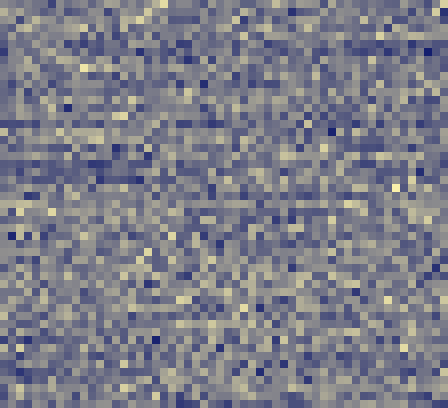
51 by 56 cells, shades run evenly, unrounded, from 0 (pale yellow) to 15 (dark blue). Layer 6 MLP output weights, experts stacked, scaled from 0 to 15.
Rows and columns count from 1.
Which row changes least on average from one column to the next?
26
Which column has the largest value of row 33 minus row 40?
9
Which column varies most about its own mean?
3
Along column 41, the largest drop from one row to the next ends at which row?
8
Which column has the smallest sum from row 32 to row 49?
32
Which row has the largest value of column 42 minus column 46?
17
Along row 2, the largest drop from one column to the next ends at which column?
55
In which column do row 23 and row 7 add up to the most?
18
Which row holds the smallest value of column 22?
30
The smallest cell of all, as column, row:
50, 24
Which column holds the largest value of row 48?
39
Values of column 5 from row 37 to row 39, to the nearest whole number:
11 8 6
